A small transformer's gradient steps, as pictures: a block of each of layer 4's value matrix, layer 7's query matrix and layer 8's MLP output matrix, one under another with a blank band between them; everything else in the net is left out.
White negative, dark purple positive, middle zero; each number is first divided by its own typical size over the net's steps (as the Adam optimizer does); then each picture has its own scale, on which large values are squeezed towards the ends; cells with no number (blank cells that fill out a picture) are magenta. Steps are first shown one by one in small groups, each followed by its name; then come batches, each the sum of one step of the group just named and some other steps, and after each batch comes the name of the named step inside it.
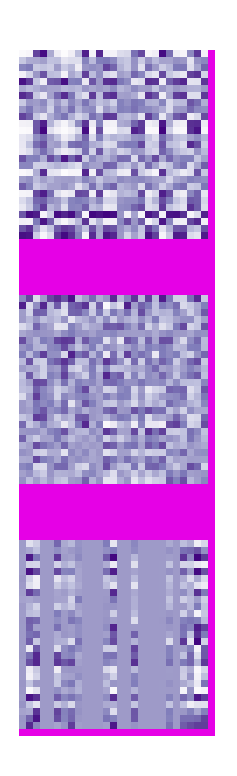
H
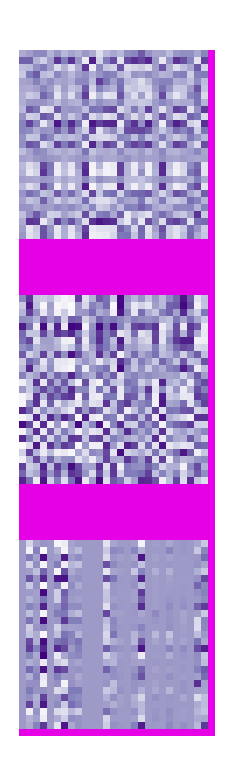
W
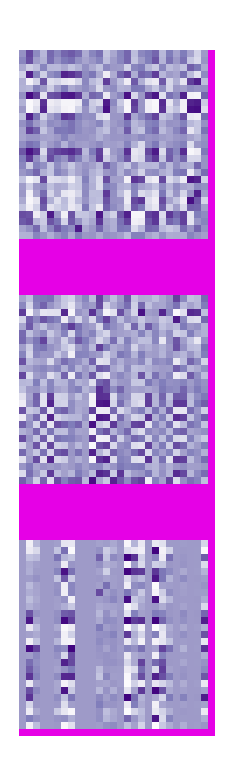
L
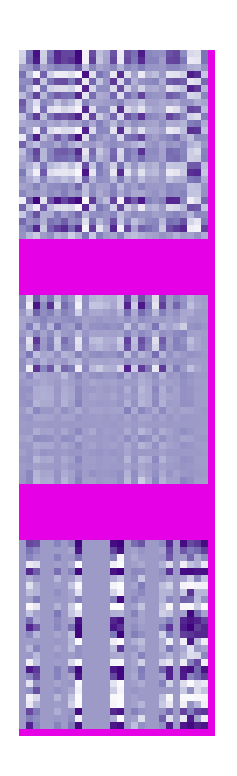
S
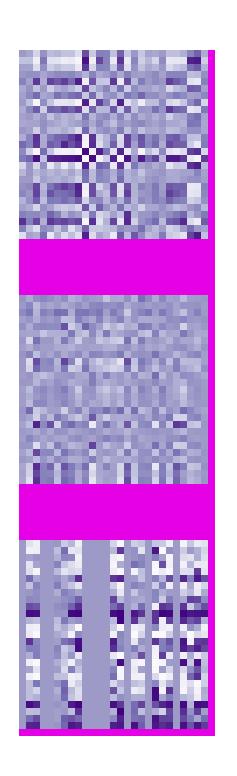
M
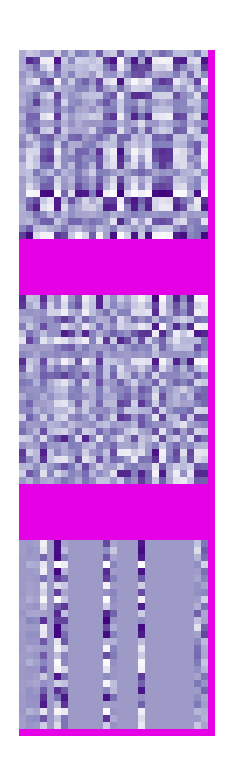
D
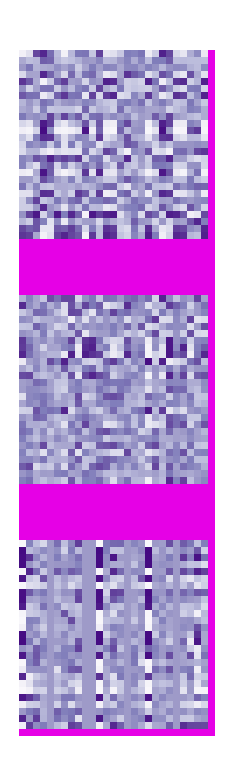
H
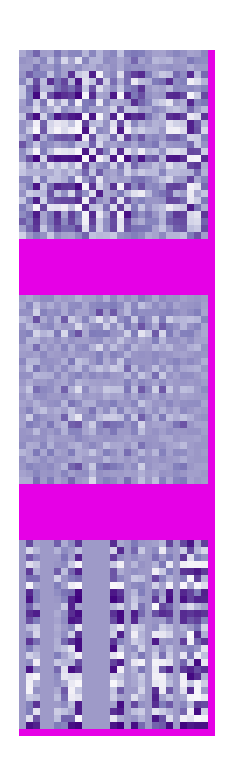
M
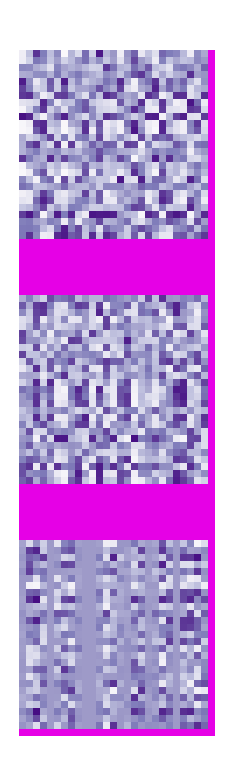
H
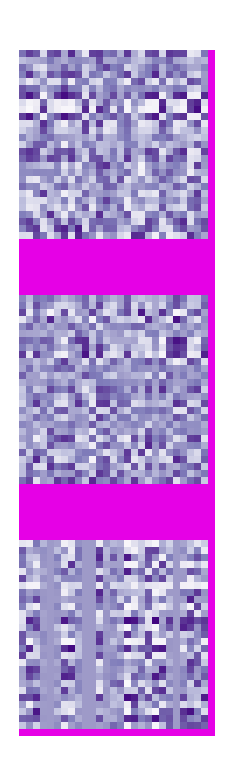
L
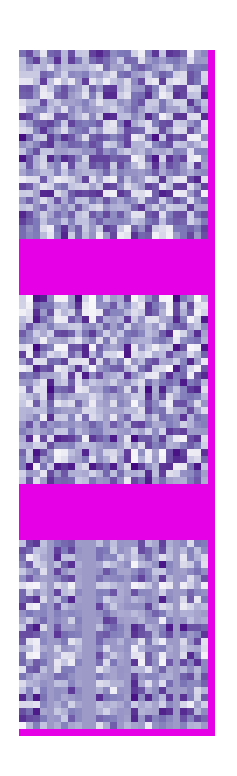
D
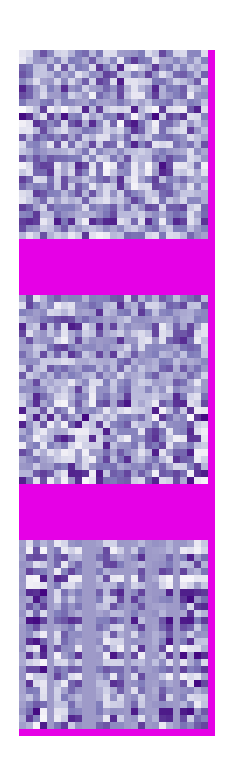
W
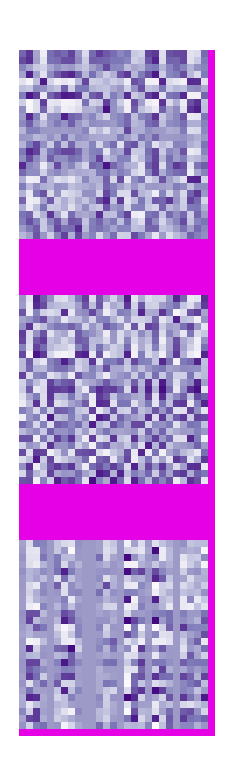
L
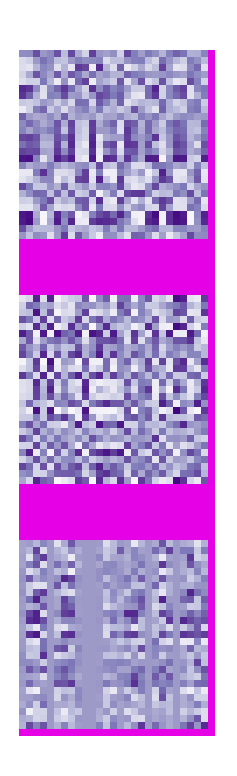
W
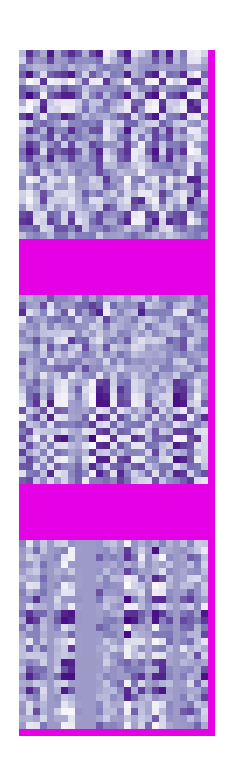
L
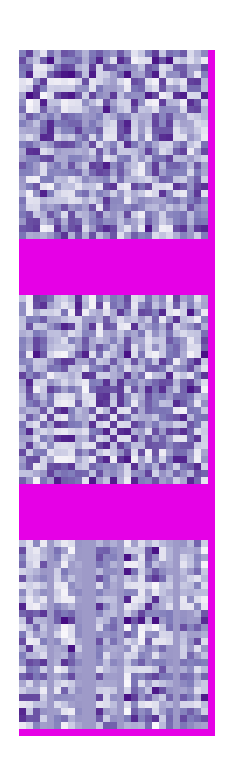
L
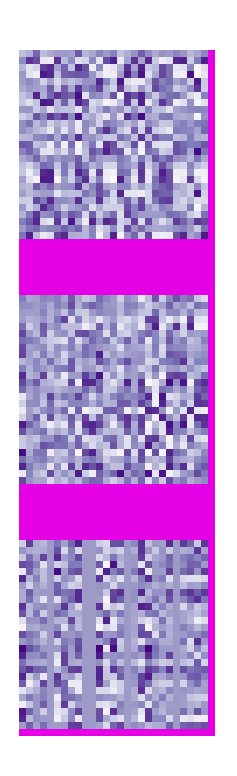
D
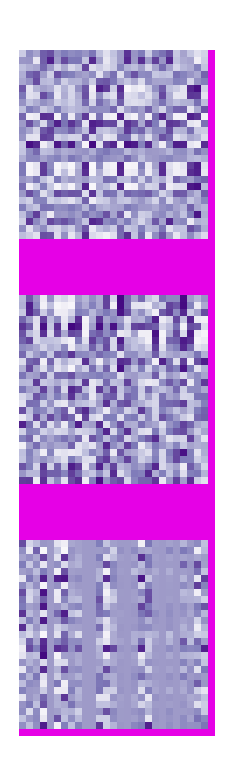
W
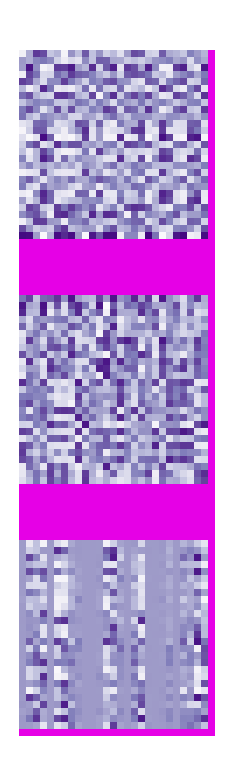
H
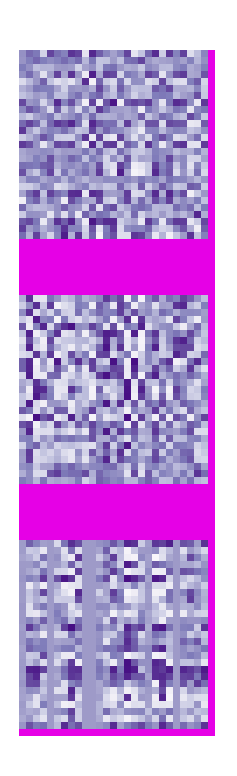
W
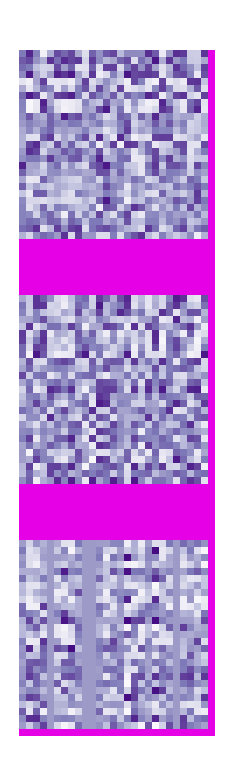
L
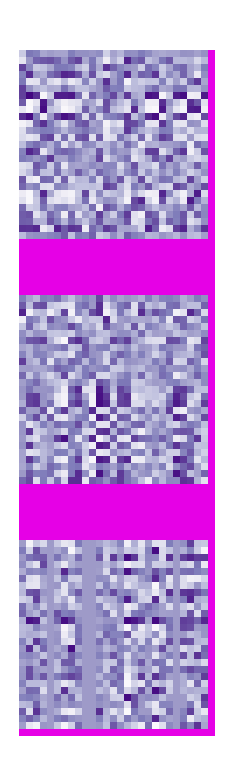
L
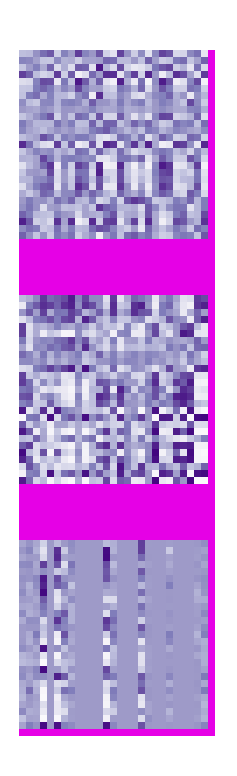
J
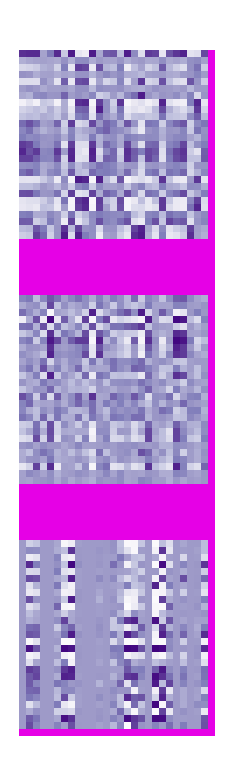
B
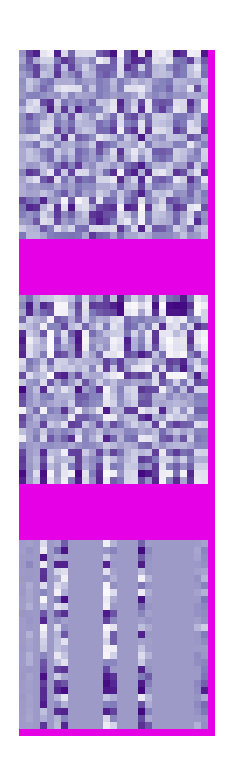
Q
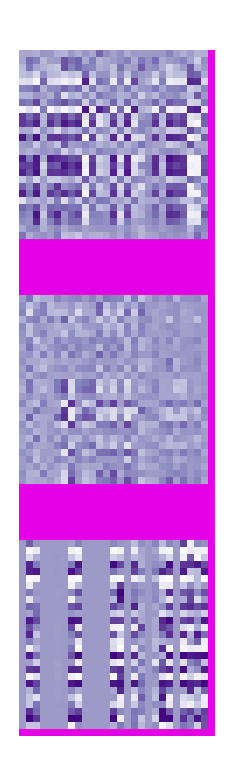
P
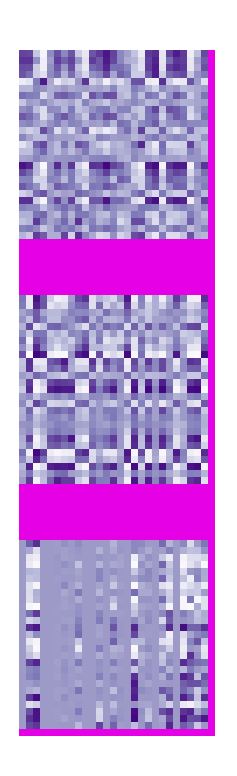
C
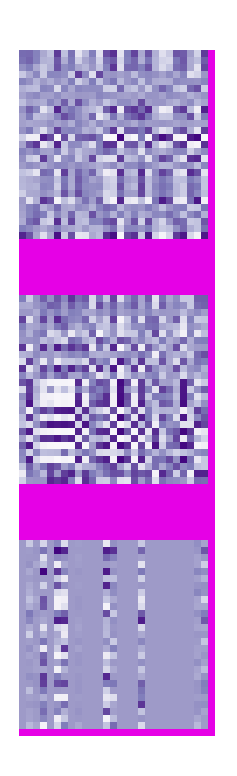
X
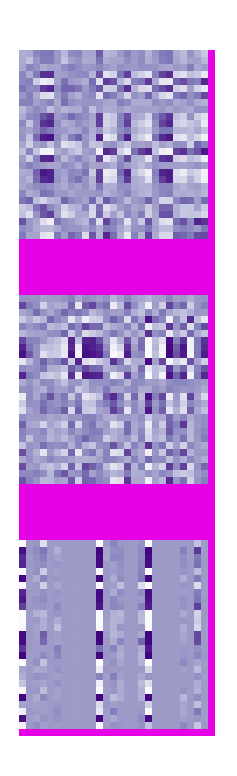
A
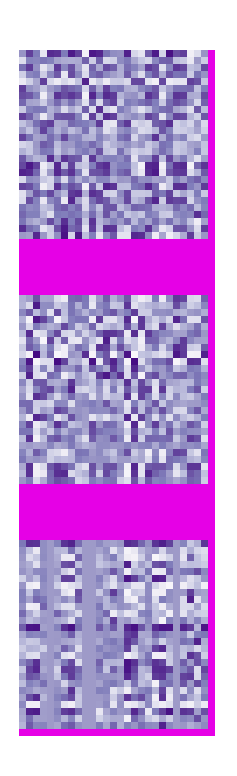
C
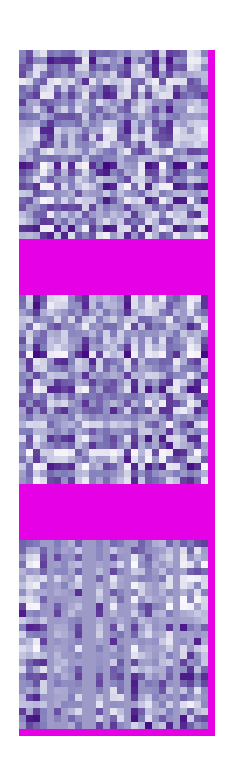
C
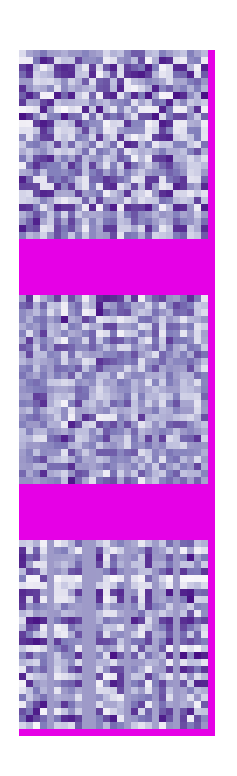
P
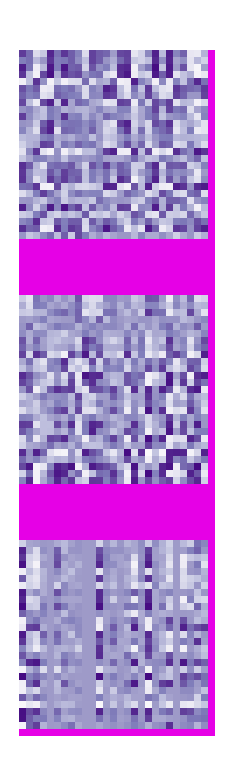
C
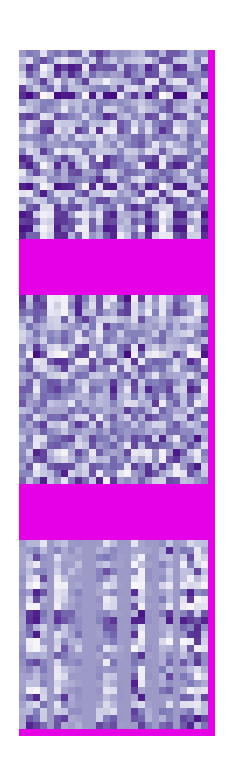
C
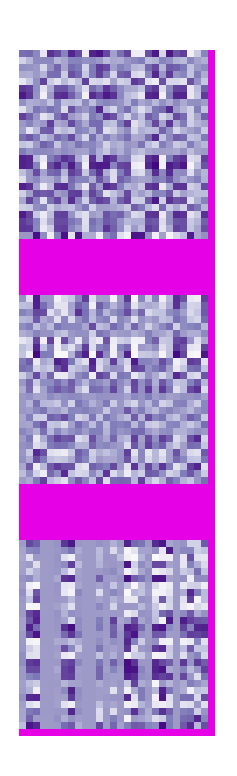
C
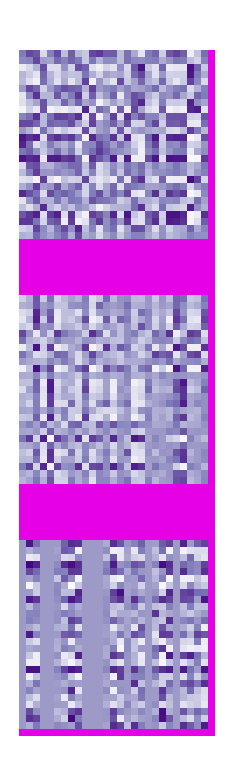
P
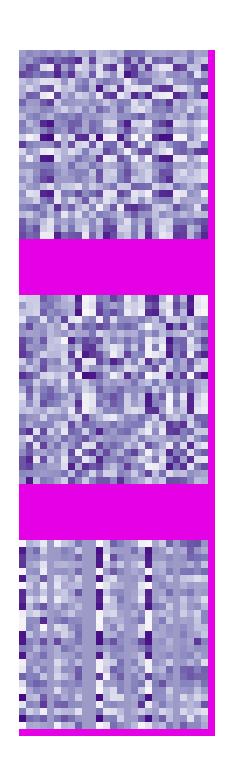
A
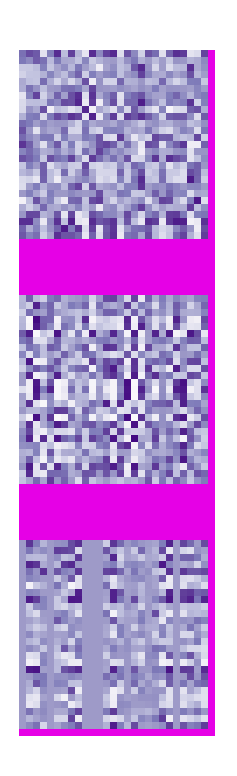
X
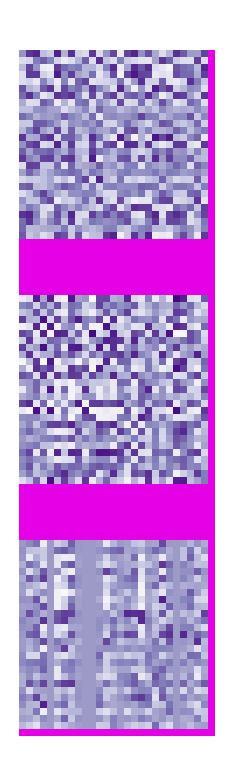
X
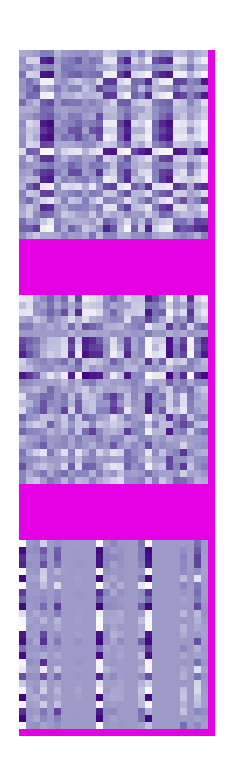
A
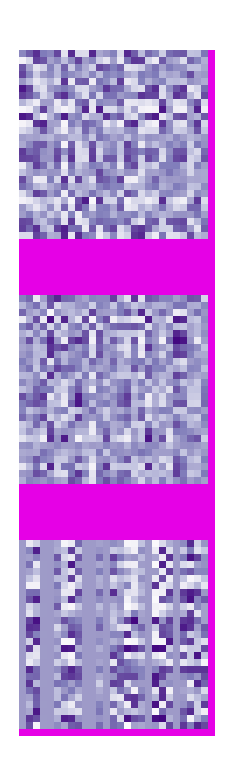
B
